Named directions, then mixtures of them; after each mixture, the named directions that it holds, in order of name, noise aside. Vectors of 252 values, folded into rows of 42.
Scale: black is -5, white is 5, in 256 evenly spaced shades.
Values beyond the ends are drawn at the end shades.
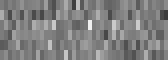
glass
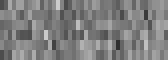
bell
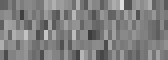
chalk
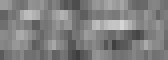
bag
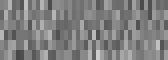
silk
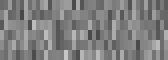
chalk, glass, silk.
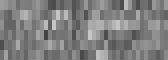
bag, chalk, glass.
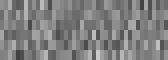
silk.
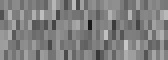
glass.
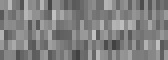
bag, silk.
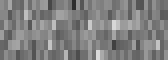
bag, glass, silk.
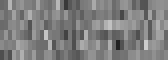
bag, bell.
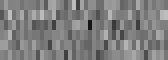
glass.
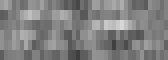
bag.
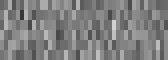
chalk, glass, silk.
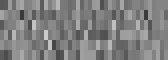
bell, chalk, glass.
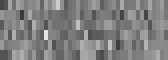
bell, chalk.
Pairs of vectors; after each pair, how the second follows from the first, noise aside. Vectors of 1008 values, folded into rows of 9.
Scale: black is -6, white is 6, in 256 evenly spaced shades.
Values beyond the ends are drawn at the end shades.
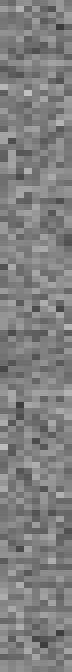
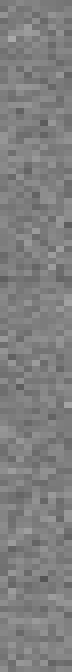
reversed, negated, shrunk.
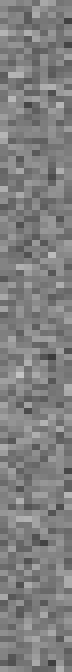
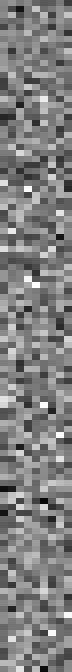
wrapped around, negated, scaled up.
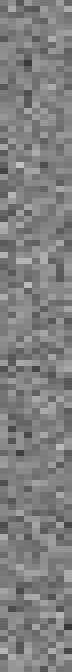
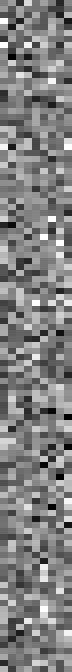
reversed, negated, scaled up.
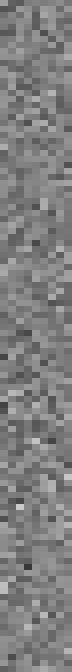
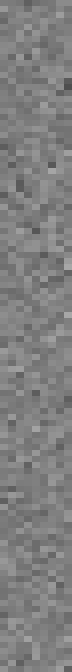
reversed, negated, shrunk.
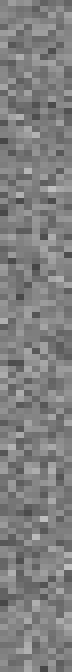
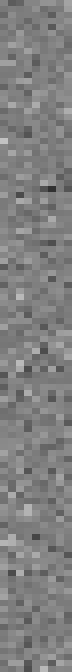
negated, partly zeroed.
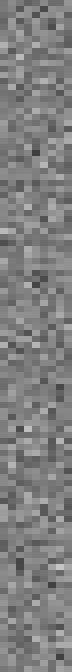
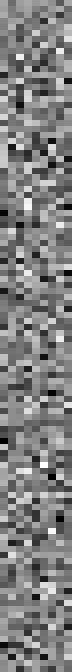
wrapped around, negated, scaled up.
